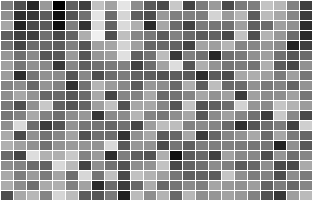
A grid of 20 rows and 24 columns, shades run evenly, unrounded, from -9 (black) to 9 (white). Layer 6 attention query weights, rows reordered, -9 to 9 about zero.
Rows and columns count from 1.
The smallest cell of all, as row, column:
1, 5
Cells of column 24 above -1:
11
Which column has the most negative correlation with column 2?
19
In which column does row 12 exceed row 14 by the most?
10
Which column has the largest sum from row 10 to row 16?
3
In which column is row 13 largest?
2
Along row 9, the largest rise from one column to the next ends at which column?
17
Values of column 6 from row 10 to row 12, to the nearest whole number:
-3 -3 1
